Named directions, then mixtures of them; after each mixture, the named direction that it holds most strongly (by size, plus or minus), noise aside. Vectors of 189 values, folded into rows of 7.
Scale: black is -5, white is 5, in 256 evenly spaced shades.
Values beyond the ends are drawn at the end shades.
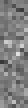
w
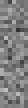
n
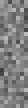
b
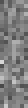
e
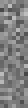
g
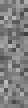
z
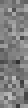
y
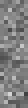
y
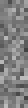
e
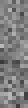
y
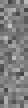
b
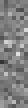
w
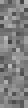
z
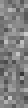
b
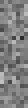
g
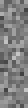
b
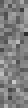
b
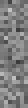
n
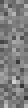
e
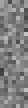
b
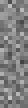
n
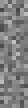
g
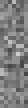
n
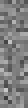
n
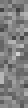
g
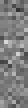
w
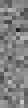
g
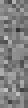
n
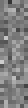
e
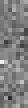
y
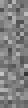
g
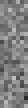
y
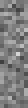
g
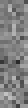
y
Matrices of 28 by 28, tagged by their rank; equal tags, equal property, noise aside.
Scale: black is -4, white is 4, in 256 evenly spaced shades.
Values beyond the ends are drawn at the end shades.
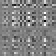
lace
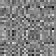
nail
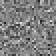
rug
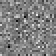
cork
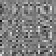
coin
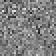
rug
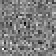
rug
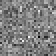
cork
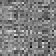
coin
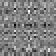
nail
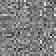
cork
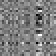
lace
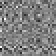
coin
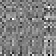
nail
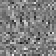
cork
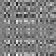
lace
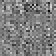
cork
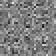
cork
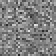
cork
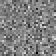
rug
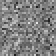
cork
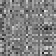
coin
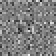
cork
